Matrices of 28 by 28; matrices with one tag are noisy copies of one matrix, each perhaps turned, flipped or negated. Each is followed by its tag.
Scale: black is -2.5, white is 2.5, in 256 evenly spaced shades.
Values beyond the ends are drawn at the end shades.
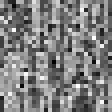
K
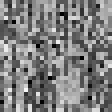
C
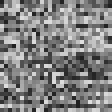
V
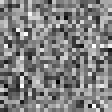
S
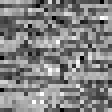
K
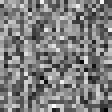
S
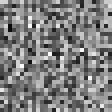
S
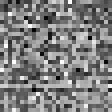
S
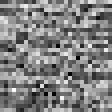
K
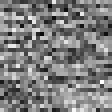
K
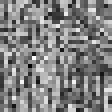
V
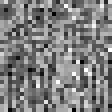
V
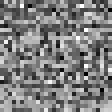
S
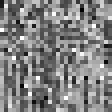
V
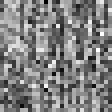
K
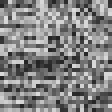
V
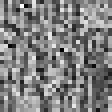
K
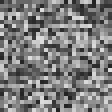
S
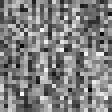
K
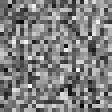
S
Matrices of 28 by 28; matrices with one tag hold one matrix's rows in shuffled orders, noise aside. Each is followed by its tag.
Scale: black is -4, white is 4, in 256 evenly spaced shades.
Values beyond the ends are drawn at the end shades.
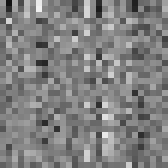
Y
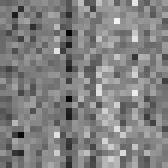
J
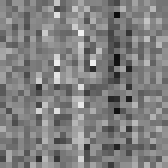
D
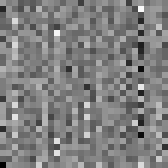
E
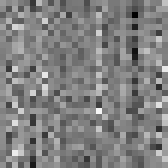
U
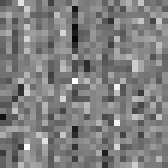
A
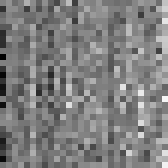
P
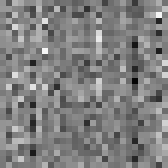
U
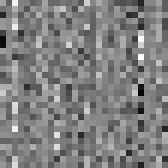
E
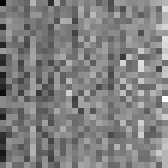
P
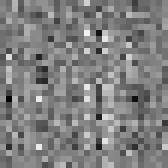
Y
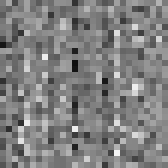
A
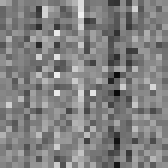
D
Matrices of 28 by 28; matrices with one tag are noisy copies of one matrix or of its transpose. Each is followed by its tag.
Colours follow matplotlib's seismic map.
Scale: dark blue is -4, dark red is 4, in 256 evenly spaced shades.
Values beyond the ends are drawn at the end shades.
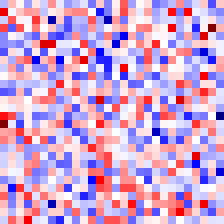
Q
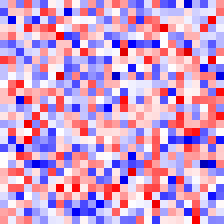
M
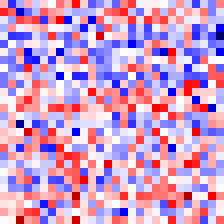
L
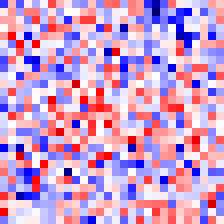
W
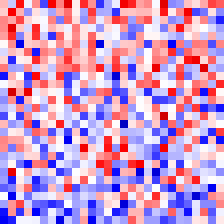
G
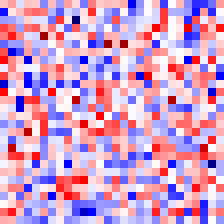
M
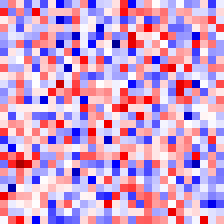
Q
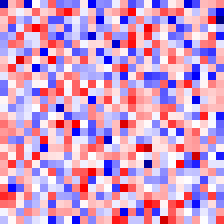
Q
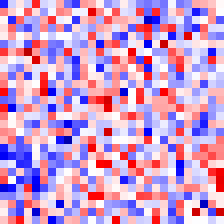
W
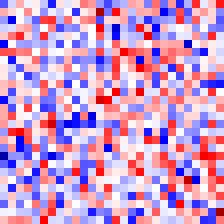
W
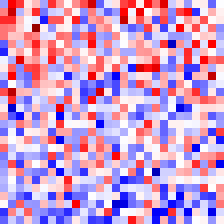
G
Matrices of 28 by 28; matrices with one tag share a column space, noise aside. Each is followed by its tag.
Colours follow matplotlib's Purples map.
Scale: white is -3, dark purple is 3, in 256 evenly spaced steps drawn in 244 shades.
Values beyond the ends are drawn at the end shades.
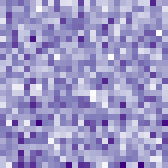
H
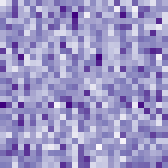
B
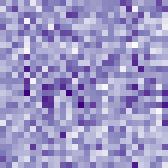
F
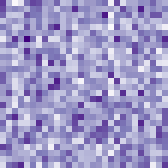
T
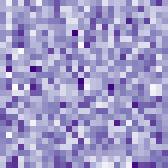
H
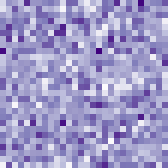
H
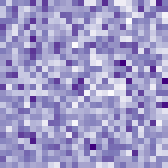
F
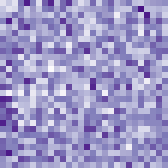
F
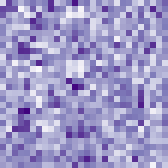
F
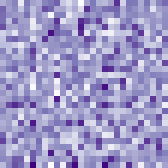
H
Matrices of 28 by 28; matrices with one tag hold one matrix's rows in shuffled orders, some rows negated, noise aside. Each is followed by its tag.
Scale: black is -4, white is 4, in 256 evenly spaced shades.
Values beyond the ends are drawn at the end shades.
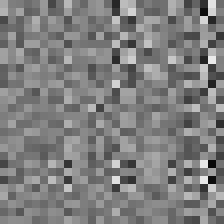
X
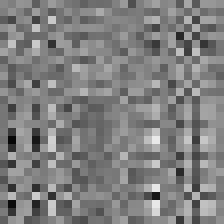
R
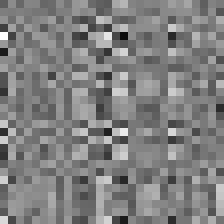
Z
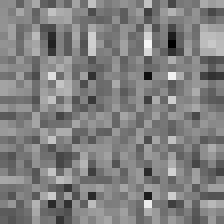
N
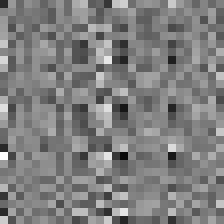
Z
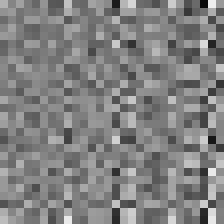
X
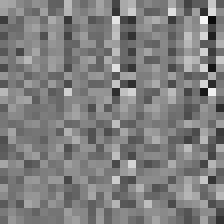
X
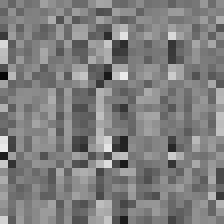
Z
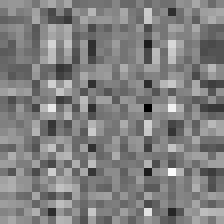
N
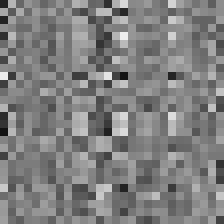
Z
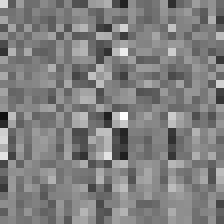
Z
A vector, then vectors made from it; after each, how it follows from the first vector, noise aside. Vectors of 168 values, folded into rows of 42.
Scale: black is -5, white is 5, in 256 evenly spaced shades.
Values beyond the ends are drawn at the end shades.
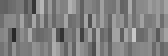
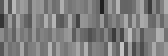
wrapped around.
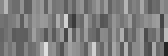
wrapped around, negated.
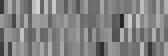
wrapped around.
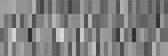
negated.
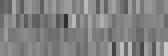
wrapped around, partly zeroed.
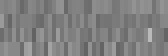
wrapped around, negated, shrunk.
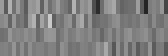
wrapped around, partly zeroed.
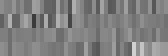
reversed, negated, partly zeroed.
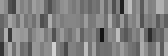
wrapped around.
